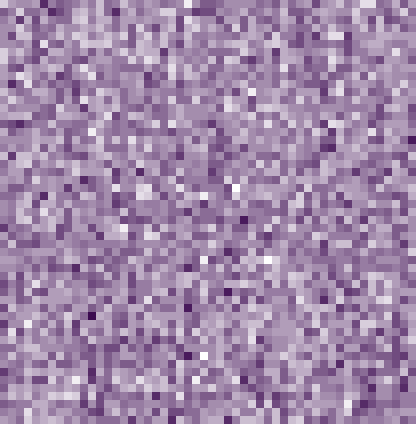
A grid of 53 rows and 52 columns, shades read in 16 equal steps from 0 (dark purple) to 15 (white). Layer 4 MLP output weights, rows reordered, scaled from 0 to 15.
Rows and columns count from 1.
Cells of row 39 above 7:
29
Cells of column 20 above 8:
18
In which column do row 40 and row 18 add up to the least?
12
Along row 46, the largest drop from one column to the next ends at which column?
43
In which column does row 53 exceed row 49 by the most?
32
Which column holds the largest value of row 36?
5
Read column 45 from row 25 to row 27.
9 8 9
